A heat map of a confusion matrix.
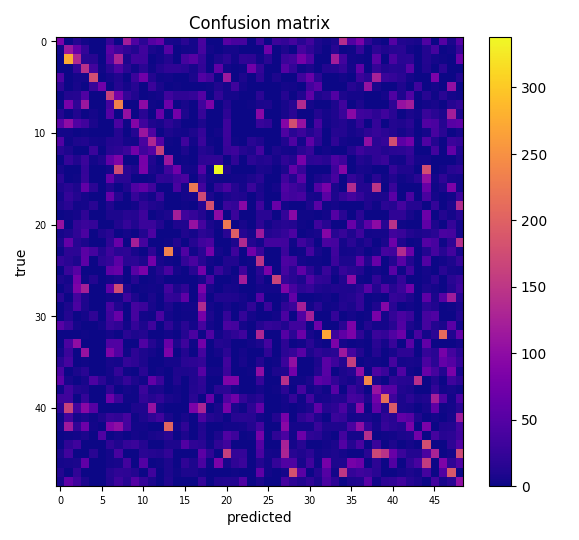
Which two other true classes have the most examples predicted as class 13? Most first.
23, 42
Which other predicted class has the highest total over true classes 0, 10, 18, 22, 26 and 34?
48
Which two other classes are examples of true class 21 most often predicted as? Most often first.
24, 32
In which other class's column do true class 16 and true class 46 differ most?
38
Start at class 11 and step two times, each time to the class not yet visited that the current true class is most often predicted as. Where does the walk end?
1
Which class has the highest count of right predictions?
32
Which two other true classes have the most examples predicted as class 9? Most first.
22, 12
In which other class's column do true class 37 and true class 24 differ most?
43
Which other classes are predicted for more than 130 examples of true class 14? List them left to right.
7, 19, 44
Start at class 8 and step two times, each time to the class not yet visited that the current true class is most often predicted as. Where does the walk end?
28
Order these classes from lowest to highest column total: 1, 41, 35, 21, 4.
4, 21, 41, 35, 1
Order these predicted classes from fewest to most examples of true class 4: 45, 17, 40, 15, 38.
15, 40, 17, 45, 38
